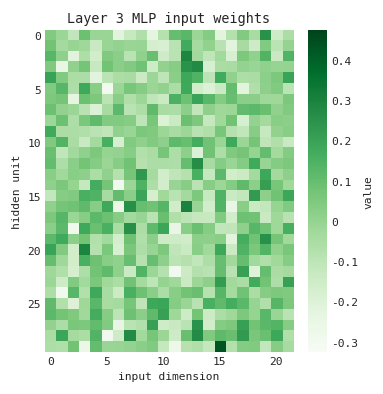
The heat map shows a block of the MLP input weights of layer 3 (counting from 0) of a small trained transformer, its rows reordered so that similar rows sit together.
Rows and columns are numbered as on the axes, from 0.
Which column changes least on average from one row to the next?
20
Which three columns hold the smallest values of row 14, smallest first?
6, 10, 3
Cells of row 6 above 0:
14
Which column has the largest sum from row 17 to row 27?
17
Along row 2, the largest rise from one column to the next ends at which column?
12
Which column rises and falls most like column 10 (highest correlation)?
7
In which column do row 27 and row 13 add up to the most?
13
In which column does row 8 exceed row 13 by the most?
16
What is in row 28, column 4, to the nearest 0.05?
0.15
